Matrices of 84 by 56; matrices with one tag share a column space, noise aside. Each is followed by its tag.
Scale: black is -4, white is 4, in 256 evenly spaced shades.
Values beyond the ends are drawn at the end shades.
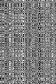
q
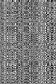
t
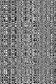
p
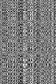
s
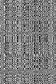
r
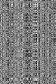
q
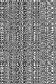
t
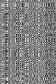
q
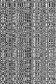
q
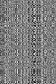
p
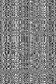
r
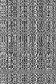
r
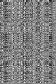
t
